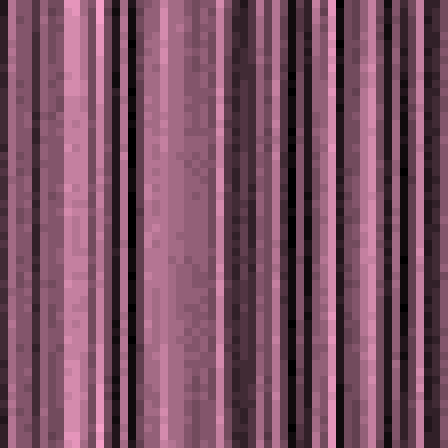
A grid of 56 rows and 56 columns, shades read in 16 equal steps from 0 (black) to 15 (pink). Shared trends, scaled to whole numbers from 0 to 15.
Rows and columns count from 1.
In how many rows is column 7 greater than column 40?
12
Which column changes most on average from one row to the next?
30
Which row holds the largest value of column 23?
4
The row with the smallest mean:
10
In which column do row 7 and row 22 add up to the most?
42
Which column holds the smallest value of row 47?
37
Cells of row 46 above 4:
42
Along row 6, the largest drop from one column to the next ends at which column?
43
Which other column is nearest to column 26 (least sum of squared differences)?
24
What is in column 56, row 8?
7
